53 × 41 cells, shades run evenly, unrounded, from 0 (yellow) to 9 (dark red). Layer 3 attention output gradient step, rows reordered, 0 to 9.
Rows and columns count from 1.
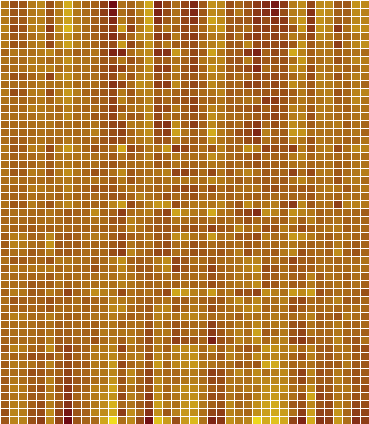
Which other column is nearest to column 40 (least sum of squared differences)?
37
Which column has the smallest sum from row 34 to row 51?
13
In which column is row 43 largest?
24
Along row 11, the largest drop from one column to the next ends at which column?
20
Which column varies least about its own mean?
10
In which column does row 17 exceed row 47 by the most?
29
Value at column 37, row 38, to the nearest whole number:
5
